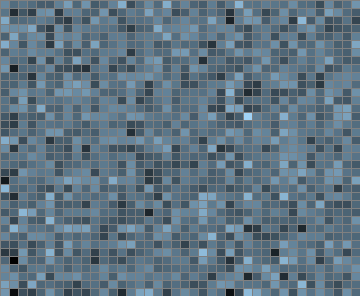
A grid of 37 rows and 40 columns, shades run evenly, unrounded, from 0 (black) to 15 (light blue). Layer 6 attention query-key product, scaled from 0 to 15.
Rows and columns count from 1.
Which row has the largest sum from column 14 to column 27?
29
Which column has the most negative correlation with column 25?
35
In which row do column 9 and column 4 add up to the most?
4
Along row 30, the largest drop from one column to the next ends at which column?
25
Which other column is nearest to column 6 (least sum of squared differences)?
23
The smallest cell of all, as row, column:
33, 2
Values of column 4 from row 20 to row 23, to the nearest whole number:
10 8 9 8
